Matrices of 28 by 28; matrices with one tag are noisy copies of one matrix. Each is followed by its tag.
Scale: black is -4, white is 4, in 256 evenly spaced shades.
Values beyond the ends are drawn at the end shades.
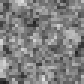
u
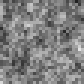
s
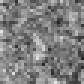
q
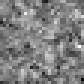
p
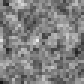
u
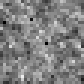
p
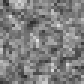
u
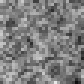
q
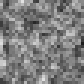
u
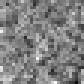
q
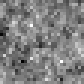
s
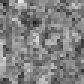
u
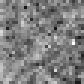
q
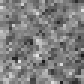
q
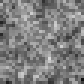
p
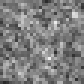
p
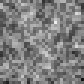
p
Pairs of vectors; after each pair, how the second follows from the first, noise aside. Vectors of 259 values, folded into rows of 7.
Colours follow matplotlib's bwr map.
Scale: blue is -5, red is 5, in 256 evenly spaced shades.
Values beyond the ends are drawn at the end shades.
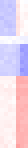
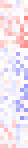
wrapped around, negated, partly zeroed.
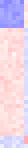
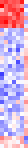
negated, scaled up.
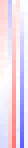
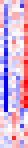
wrapped around, scaled up.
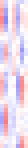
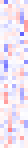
reversed, negated, partly zeroed.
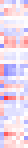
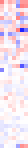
wrapped around, negated, partly zeroed.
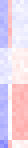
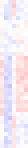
wrapped around, shrunk.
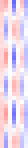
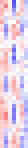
copied.
